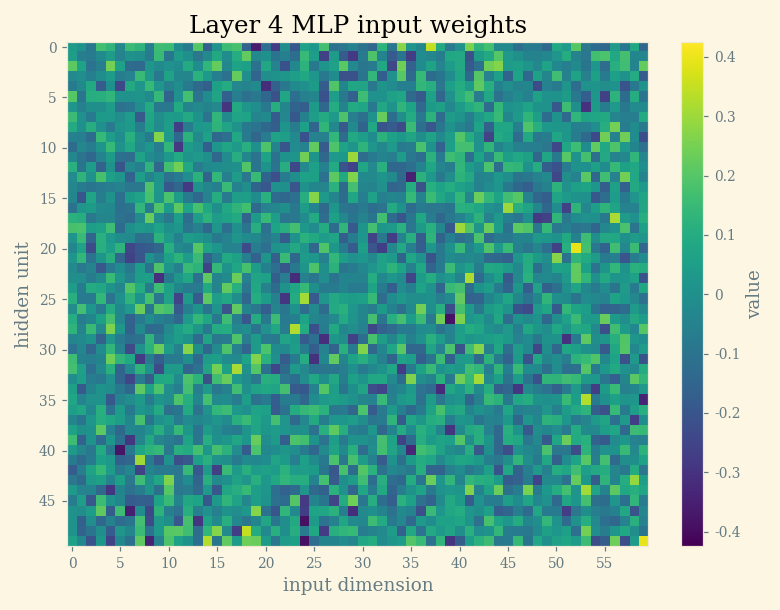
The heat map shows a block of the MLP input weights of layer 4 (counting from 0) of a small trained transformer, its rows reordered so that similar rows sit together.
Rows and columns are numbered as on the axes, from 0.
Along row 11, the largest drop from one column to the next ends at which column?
30
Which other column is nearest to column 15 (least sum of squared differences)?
0
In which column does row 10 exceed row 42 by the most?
27
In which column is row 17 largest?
56
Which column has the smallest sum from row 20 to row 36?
6
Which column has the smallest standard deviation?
2
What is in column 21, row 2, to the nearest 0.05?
-0.05
